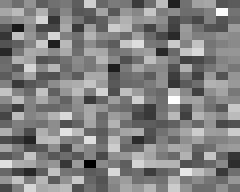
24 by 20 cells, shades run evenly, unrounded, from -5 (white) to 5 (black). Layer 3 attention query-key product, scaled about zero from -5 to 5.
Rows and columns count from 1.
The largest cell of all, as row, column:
21, 8
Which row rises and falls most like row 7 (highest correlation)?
5
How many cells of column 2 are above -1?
17
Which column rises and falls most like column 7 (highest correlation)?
1
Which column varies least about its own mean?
18
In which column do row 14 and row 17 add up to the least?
20
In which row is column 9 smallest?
12
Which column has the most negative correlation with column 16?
14
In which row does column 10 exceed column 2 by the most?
2
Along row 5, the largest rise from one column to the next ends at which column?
6
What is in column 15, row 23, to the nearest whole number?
-2
